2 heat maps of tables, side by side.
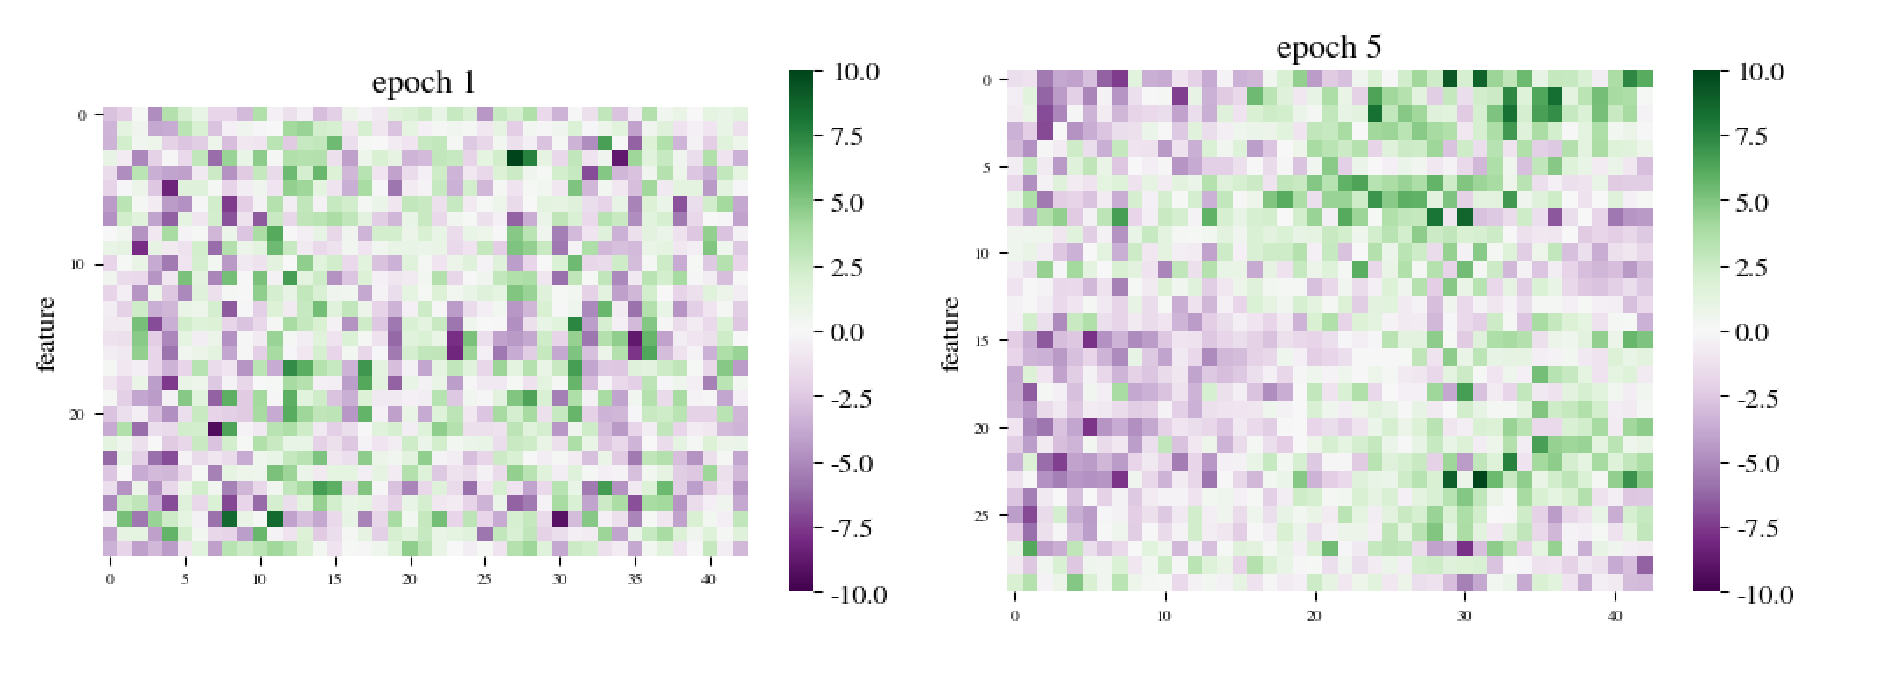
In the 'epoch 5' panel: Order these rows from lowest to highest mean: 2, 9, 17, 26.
17, 26, 9, 2
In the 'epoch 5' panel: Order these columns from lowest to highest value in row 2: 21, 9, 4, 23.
9, 4, 23, 21
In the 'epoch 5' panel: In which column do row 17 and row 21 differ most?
1
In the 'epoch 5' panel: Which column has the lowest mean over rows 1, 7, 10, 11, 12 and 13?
7
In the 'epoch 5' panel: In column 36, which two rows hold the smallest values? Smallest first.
8, 25
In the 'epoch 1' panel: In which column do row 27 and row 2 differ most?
8
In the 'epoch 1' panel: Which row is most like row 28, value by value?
0
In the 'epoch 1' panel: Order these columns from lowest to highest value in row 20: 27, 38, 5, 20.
5, 20, 27, 38
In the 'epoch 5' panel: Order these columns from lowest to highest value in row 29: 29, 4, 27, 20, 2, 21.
29, 27, 2, 21, 20, 4
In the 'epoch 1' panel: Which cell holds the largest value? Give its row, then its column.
3, 27
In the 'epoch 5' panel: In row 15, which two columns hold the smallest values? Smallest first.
5, 2
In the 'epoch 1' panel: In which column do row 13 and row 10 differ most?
33
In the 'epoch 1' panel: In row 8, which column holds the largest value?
11
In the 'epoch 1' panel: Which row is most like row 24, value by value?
29
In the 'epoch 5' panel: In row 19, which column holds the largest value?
35
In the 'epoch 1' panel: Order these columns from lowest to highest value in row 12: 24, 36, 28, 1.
1, 24, 36, 28
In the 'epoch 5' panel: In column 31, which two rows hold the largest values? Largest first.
23, 0
